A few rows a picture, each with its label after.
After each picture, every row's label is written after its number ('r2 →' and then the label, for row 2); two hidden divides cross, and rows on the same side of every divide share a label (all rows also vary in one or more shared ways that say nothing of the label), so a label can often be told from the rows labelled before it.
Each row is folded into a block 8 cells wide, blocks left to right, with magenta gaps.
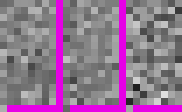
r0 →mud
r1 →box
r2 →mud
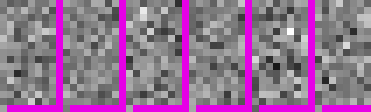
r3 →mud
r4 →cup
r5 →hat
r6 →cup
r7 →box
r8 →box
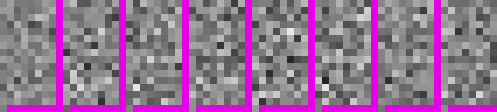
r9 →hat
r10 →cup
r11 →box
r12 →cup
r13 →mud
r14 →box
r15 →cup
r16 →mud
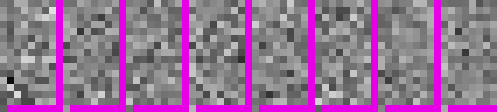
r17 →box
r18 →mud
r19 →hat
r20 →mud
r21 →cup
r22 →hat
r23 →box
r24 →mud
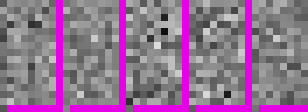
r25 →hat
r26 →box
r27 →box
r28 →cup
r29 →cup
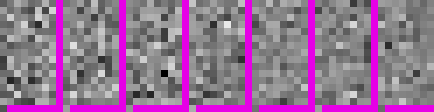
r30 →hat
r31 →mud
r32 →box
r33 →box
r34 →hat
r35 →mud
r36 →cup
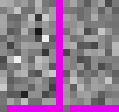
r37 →cup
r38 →cup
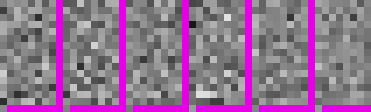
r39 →box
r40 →mud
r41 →hat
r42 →mud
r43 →box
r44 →box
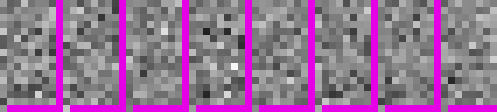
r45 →mud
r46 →hat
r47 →box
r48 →mud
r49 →cup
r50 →box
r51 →box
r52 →box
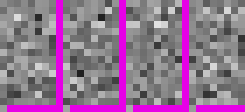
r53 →mud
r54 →box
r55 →box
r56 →hat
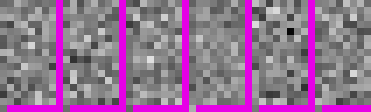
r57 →mud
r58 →hat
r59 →mud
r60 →hat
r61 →cup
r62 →hat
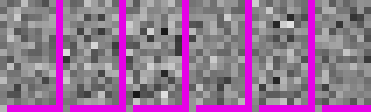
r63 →mud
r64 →mud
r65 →mud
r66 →mud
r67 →cup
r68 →hat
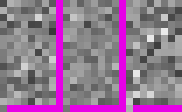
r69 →hat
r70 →hat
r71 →hat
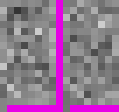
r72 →box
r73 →box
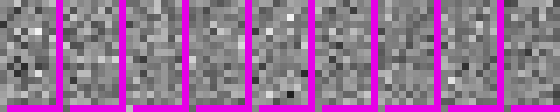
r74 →box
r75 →cup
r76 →mud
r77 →box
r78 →cup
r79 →box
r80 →hat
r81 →box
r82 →hat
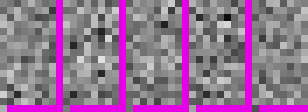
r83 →hat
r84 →cup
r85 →hat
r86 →box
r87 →box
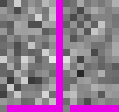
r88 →mud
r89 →box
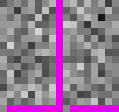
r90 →mud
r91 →cup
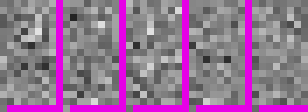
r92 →box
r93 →box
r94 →cup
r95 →mud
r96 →hat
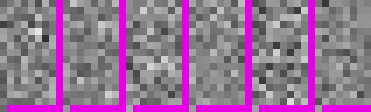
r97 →mud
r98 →box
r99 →hat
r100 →box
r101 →box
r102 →mud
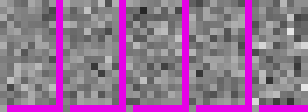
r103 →hat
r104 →cup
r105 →box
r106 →mud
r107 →hat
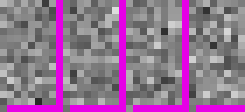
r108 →cup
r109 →box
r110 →mud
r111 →box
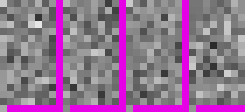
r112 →cup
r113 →cup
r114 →box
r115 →box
